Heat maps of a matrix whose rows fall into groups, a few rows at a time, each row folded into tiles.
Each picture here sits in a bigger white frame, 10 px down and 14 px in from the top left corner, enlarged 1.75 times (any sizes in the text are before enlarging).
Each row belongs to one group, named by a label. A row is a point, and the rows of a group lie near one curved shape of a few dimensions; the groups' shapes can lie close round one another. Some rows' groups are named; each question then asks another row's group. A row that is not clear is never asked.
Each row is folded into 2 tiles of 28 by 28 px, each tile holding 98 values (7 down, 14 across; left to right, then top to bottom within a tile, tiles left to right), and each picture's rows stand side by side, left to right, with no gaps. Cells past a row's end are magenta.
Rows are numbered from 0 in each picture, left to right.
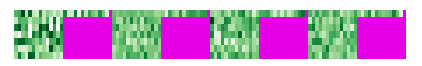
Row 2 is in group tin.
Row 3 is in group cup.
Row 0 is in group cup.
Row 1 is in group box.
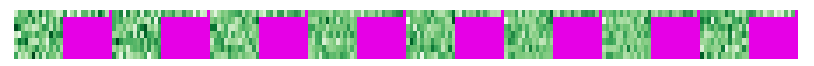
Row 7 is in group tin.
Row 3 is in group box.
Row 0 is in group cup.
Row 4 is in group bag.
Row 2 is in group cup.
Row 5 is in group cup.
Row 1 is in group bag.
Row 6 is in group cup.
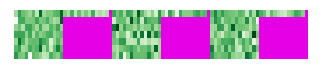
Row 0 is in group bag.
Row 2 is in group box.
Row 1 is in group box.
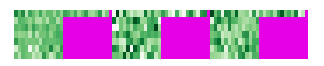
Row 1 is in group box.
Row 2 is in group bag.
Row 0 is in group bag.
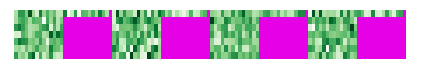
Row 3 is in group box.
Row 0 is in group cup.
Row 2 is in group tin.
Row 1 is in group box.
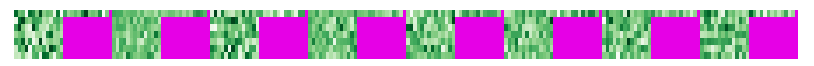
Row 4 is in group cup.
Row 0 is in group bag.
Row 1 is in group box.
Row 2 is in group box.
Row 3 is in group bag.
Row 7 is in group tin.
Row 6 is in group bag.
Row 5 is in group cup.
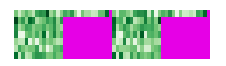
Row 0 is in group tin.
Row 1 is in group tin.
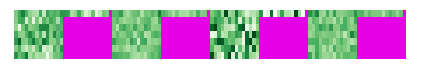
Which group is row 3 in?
bag
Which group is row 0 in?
bag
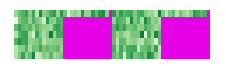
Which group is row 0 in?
cup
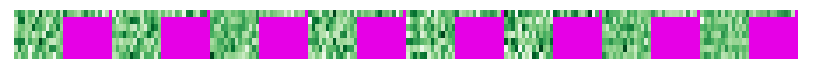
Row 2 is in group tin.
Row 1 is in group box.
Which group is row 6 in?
tin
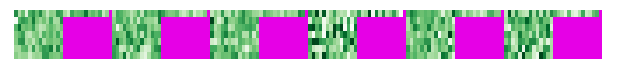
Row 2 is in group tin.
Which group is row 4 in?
box
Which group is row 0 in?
bag
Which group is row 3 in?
cup
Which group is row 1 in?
bag
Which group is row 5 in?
box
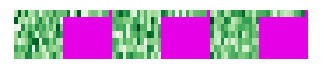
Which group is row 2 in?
tin
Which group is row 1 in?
tin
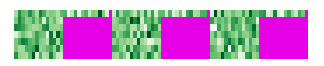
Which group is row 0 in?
cup
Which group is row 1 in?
box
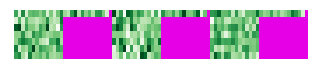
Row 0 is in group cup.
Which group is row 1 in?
bag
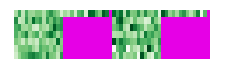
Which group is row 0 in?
box
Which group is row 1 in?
bag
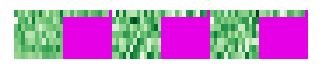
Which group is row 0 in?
bag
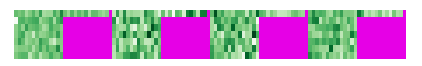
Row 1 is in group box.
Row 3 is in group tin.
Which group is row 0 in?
bag
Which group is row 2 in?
box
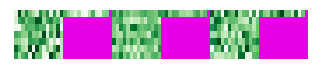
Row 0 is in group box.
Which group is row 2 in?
bag
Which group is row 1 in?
bag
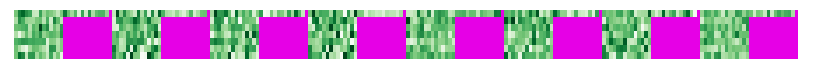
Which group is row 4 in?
tin
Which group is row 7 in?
cup
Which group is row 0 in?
tin
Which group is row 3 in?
box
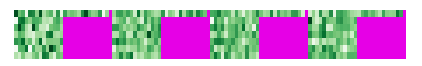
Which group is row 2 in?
cup
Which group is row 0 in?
bag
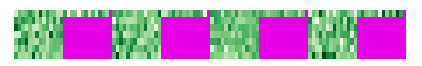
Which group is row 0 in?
cup
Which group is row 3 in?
tin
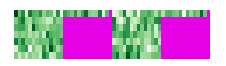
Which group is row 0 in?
bag
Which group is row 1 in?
tin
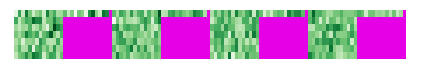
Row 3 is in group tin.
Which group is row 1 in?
cup
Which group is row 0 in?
box
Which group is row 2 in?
cup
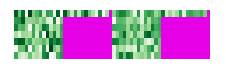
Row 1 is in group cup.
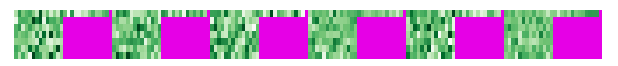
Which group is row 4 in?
box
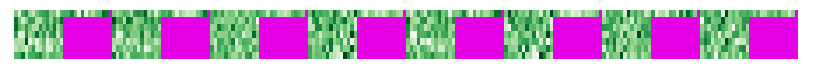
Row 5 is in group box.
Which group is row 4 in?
tin
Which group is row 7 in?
bag
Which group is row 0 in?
tin
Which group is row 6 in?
cup
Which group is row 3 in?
box
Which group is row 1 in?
tin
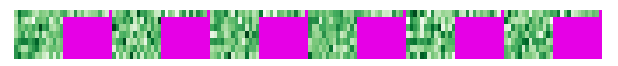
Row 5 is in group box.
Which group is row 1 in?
cup
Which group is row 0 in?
tin
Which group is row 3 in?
tin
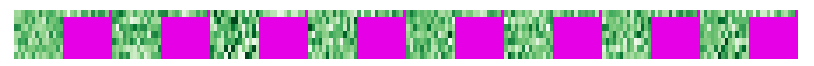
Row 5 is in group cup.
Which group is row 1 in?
bag
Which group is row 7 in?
box
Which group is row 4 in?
box
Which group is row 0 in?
cup
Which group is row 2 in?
box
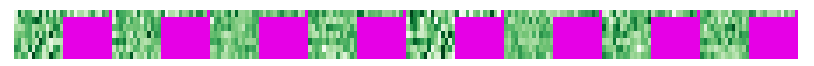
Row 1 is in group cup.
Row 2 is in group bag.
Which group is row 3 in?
bag
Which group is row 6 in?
tin
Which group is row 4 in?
cup
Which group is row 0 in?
box
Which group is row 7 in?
bag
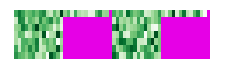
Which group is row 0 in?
box
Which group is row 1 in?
cup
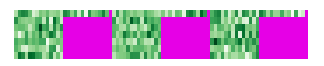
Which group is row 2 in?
bag
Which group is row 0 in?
tin
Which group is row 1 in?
box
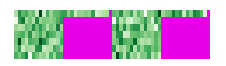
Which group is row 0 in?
bag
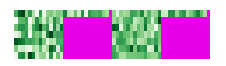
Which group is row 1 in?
cup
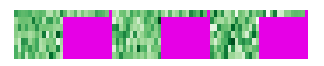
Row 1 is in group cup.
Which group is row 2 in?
box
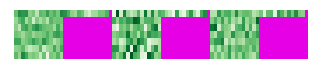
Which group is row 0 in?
bag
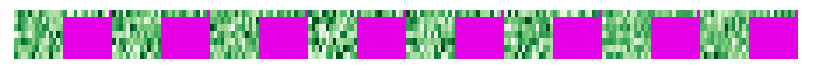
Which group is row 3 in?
bag
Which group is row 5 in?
box
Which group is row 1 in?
bag
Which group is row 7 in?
tin
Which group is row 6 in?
cup
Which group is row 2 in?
cup
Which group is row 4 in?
bag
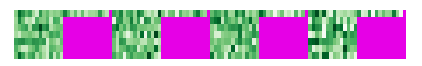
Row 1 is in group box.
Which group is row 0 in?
tin
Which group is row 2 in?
tin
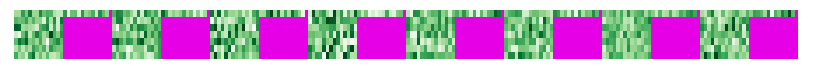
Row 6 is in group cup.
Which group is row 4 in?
tin
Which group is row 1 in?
bag
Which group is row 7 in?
tin
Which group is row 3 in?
box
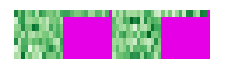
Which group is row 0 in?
bag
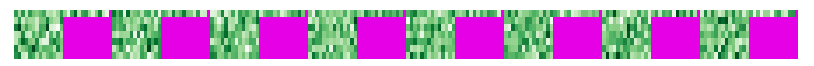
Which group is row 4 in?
cup
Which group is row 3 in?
cup
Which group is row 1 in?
bag
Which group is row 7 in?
box
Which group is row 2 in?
tin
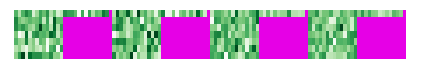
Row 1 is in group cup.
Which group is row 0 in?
tin
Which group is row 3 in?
bag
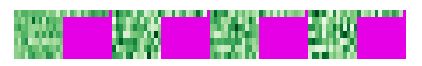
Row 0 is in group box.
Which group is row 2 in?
tin
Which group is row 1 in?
cup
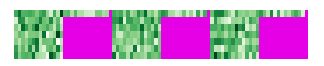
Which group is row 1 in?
tin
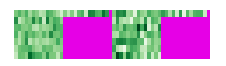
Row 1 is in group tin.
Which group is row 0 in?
box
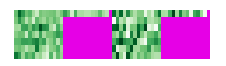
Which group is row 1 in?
cup
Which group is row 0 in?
tin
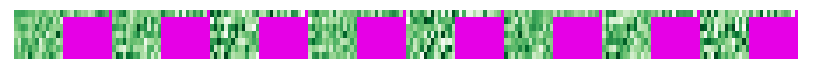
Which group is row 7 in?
cup
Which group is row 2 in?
cup
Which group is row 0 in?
box
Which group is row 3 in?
cup
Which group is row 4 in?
box
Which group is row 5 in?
tin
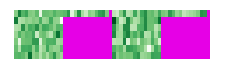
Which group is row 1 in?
tin
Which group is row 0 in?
box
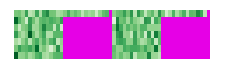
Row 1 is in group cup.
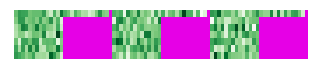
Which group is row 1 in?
bag
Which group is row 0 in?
box
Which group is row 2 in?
cup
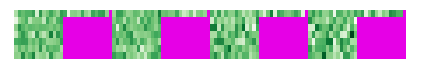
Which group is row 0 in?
cup
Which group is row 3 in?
box
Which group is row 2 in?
cup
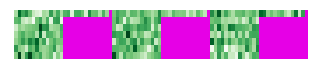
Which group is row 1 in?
tin
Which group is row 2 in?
bag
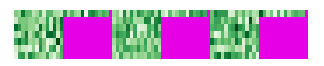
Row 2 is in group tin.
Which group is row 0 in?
cup
